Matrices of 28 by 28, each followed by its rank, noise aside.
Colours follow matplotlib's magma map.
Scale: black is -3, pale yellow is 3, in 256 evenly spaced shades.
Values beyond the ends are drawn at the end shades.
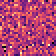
eight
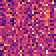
six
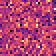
six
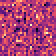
eight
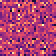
five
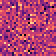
seven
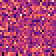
seven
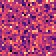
five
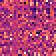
seven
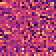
eight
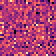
eight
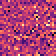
eight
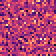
eight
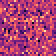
eight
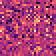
six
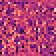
five
